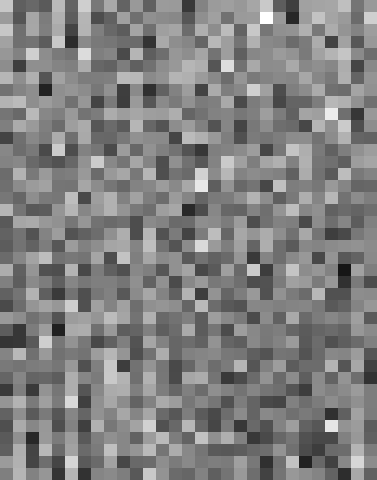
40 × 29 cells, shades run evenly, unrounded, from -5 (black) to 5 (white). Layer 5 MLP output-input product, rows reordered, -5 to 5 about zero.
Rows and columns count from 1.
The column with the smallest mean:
5
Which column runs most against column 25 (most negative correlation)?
4
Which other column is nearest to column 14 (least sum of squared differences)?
29
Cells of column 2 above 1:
10
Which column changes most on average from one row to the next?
16
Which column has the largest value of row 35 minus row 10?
28
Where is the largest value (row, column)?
2, 21
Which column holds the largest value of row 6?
18
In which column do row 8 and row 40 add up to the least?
27
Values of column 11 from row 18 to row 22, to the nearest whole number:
0 -2 -2 0 0
